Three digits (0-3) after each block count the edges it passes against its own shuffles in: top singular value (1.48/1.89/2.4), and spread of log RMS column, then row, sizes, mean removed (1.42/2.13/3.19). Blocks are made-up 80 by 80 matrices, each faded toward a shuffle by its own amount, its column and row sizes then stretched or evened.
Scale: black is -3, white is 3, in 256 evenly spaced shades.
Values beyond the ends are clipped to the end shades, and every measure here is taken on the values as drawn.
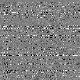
1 1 3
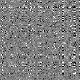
3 2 2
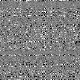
1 2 3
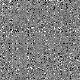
0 2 2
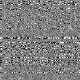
2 1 3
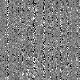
1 3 0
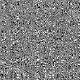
1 2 1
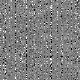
1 3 0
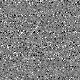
1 0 2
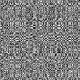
3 1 2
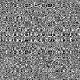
3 1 2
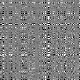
3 3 3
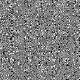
1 2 1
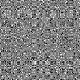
3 0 1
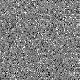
2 0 0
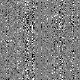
0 3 1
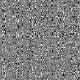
0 3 1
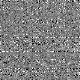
1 1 2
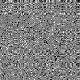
3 0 1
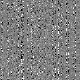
1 3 0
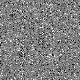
0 1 1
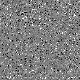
1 1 1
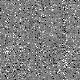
1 2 1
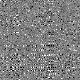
2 1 2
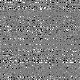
0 2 3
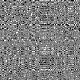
3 0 2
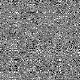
2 1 2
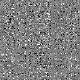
0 2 2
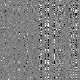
3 3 1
